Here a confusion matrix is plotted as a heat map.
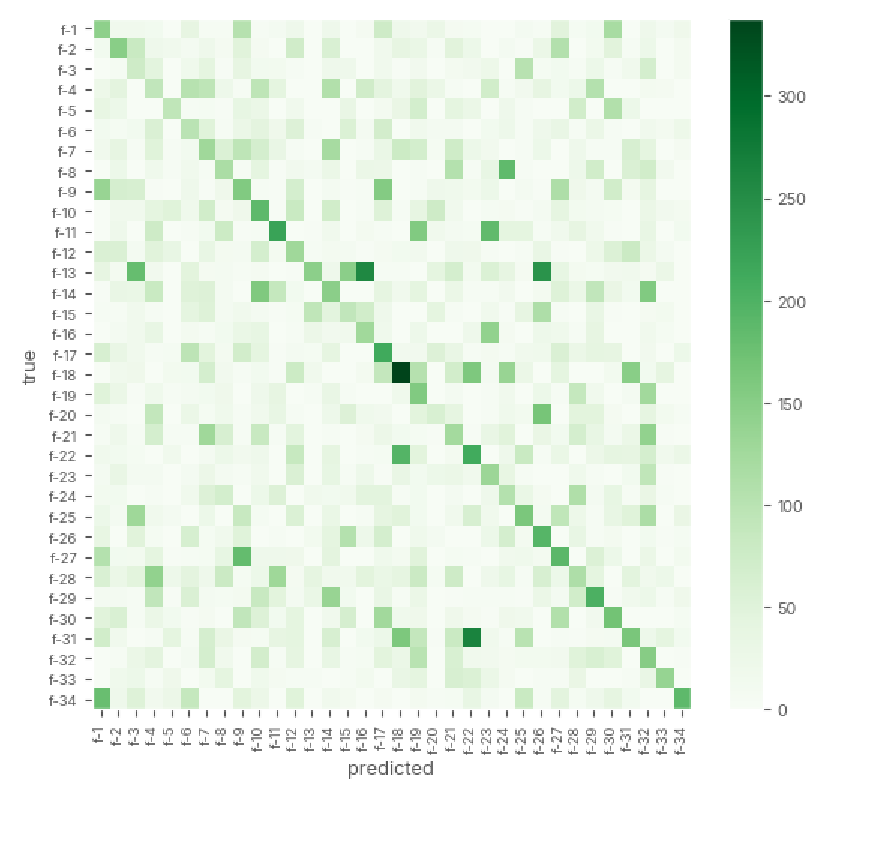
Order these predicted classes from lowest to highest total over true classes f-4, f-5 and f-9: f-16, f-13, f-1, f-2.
f-13, f-16, f-2, f-1
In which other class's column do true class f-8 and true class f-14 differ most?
f-24
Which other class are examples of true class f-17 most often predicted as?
f-6
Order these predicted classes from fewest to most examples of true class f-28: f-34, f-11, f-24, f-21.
f-34, f-24, f-21, f-11
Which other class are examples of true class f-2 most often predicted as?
f-27
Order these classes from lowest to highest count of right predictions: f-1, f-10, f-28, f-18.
f-28, f-1, f-10, f-18
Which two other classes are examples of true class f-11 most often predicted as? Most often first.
f-23, f-19
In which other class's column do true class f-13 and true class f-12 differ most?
f-16
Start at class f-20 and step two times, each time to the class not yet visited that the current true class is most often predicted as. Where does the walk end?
f-15
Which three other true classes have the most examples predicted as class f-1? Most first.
f-34, f-9, f-27
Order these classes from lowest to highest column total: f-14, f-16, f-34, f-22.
f-34, f-16, f-22, f-14
